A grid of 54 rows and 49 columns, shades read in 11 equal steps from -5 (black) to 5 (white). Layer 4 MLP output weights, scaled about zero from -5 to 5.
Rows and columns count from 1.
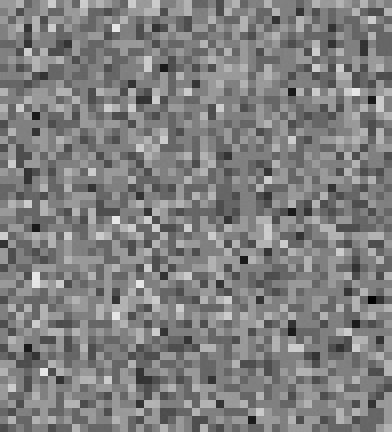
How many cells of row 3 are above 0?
14
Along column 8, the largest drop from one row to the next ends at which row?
48
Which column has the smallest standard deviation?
36
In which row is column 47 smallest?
38
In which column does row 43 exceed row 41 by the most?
45
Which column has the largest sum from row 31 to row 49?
11
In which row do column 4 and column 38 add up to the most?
7
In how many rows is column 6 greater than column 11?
22
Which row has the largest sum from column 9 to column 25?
1
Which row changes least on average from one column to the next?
16
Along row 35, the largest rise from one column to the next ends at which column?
5
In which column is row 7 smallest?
46
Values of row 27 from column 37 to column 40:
-4 -1 -3 0
